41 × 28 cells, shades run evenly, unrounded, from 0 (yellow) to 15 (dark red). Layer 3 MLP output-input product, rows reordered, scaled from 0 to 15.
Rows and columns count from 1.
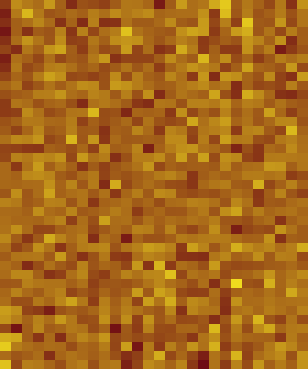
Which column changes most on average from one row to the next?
22
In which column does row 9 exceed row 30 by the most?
20
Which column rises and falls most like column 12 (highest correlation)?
18
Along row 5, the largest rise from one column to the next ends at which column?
27
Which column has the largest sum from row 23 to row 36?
9
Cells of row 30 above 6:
25
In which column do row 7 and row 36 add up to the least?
10
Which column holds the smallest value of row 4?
12
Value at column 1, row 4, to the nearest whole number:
14
